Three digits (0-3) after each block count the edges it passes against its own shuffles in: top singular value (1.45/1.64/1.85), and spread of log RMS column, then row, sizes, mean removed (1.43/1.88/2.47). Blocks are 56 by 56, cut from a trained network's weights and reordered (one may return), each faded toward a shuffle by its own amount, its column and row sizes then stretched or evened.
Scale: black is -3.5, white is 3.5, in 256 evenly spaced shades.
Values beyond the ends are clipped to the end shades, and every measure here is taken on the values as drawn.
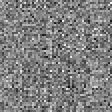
3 1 2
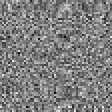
3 0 1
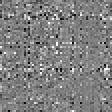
1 3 3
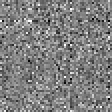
0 2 1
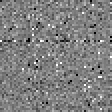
0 2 0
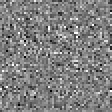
0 1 2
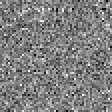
0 0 1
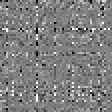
2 3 3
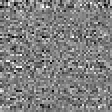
3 1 3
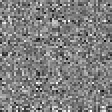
3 1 2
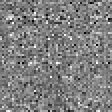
0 1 2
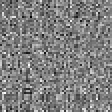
3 1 2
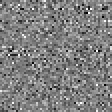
0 0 2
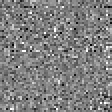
0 1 2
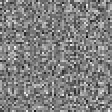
3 2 0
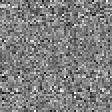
0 0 2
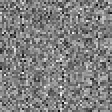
2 1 0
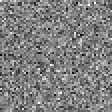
0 0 1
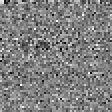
0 0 2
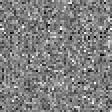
0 1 1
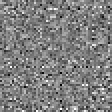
1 1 2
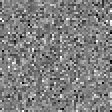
0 2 1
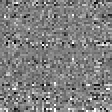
1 2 3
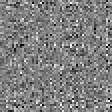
2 3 2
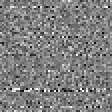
1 0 3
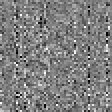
2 3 1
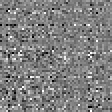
0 2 3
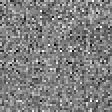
0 0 2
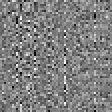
3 3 0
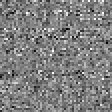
0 0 3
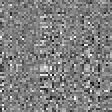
3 3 2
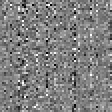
2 3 1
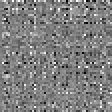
1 3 3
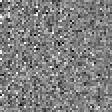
0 2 0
